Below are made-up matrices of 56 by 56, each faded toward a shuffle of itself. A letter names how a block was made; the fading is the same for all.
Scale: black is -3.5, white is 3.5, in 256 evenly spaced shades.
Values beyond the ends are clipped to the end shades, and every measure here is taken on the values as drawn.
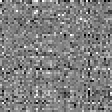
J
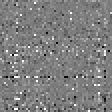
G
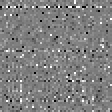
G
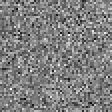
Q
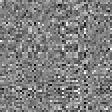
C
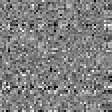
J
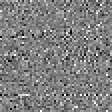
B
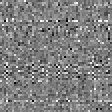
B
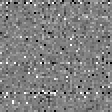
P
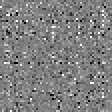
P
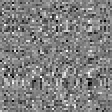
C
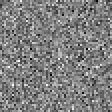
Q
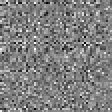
C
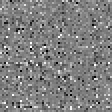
P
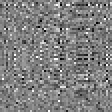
C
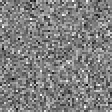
Q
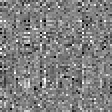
C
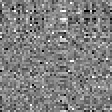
B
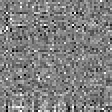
J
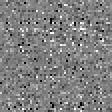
P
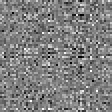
C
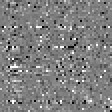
G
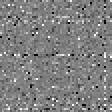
P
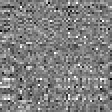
J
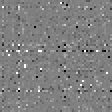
G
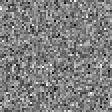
Q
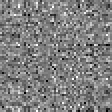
B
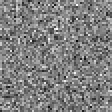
Q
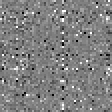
G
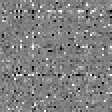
G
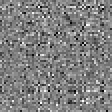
B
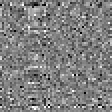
B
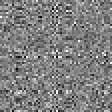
C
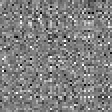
C
